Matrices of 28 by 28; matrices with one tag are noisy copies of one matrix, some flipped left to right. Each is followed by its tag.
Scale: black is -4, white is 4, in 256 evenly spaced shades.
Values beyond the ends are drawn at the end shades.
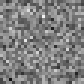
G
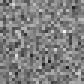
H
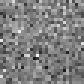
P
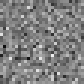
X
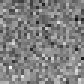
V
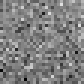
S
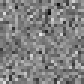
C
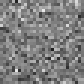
P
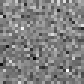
P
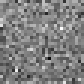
P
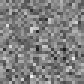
X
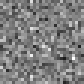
X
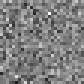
C
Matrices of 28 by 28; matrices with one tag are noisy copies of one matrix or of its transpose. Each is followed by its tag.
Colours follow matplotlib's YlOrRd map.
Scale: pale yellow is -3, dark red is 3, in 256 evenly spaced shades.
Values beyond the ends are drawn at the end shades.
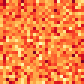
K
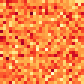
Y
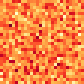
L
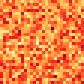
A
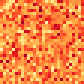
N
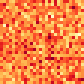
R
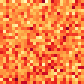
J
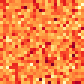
K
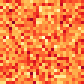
A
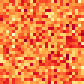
L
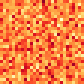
R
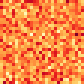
Y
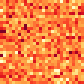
Y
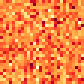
R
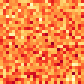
J
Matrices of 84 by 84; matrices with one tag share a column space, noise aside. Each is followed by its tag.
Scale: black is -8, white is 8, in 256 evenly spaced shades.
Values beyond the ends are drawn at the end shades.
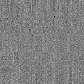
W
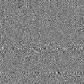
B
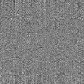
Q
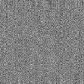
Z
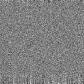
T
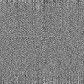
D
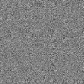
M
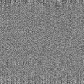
D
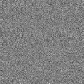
M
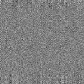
D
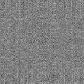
Q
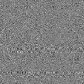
B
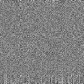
T
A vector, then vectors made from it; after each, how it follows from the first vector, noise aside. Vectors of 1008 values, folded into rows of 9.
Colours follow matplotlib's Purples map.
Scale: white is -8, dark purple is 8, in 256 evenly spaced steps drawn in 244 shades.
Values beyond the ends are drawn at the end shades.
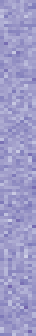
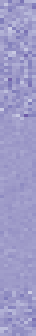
reversed, negated, partly zeroed.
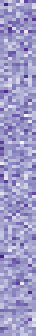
reversed, scaled up.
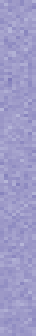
reversed, negated, shrunk.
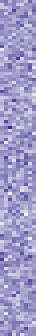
wrapped around, negated, scaled up.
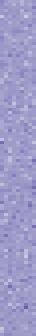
partly zeroed.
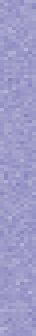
reversed, negated, shrunk.
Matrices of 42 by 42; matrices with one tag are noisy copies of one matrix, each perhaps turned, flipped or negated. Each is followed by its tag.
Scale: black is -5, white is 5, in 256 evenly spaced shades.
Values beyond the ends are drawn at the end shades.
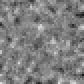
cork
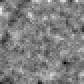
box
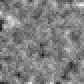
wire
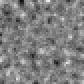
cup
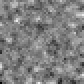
cork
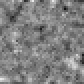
wire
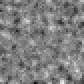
cup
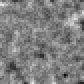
wire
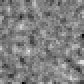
cup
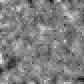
wire
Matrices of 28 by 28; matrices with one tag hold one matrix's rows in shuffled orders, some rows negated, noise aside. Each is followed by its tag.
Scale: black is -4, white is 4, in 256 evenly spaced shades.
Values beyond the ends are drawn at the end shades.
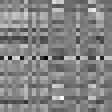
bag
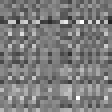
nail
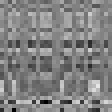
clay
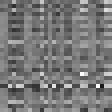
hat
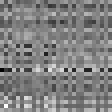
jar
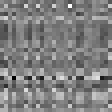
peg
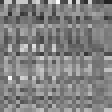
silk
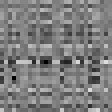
clay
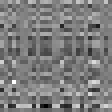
clay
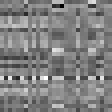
bag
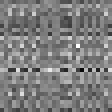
nail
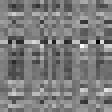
hat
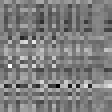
silk
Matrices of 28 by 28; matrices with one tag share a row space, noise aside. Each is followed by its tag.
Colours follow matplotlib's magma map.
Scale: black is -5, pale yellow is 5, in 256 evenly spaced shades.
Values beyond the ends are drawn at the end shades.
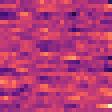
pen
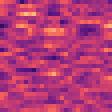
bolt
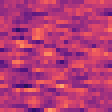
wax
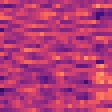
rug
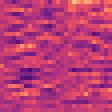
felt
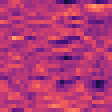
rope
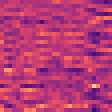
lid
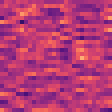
bolt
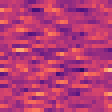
wax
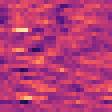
wax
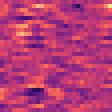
wax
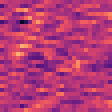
wax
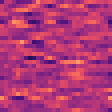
wax
